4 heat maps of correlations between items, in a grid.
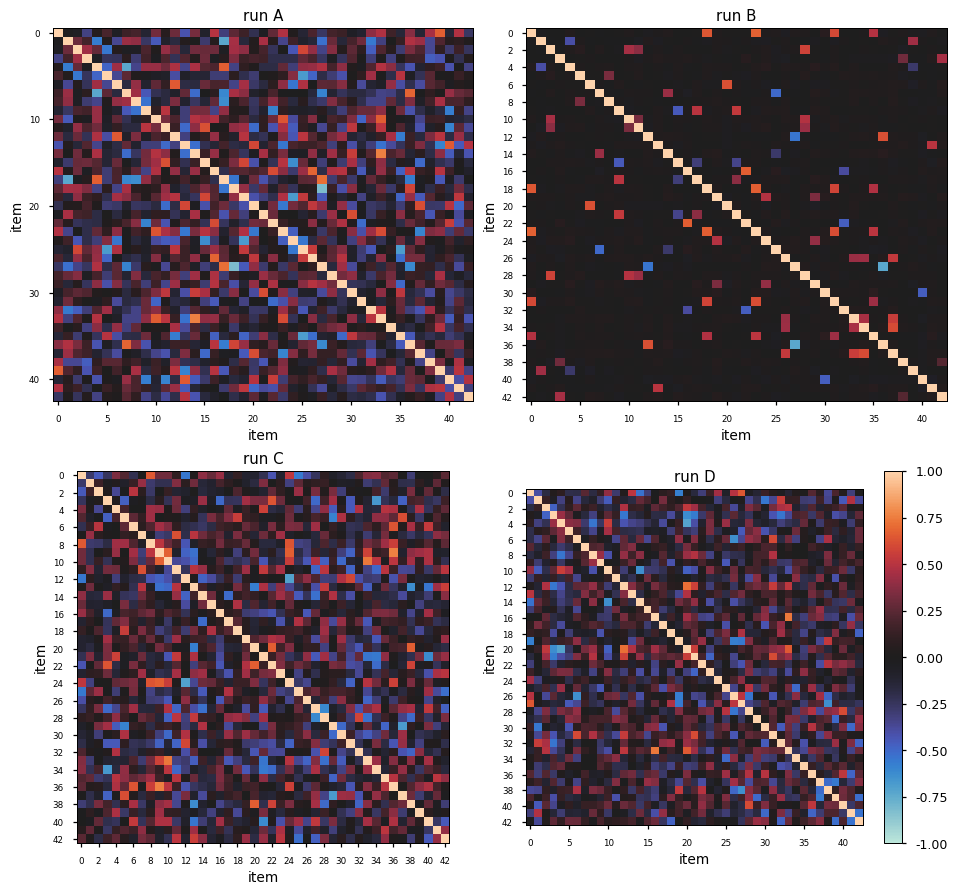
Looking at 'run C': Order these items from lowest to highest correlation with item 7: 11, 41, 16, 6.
6, 16, 41, 11
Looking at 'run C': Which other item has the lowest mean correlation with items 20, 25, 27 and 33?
13
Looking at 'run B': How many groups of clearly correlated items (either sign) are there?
14
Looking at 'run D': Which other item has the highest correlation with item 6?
31
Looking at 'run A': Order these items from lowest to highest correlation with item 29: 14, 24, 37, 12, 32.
32, 24, 14, 37, 12
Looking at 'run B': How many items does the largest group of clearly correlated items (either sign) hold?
5
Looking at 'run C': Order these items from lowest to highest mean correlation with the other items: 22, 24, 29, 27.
29, 27, 22, 24
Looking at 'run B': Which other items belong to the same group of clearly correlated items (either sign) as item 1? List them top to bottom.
4, 39
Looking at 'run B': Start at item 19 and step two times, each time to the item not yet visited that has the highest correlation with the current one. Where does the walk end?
29
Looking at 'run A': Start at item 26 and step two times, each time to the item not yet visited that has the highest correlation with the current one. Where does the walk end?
22
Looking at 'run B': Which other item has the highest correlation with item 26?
37
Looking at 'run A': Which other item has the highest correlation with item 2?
25
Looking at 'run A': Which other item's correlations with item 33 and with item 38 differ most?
14
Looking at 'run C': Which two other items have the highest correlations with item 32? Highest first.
28, 4
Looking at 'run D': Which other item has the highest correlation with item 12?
20
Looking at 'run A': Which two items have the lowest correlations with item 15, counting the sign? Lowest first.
24, 37
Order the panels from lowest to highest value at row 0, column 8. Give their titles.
run D, run B, run A, run C
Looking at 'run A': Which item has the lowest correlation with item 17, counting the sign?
1
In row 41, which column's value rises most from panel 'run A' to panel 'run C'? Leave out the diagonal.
13
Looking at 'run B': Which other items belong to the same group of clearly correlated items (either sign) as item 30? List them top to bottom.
40
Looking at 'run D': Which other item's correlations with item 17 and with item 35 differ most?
32
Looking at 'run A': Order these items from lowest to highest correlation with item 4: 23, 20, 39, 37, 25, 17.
37, 20, 39, 23, 25, 17
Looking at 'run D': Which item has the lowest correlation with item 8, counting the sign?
4
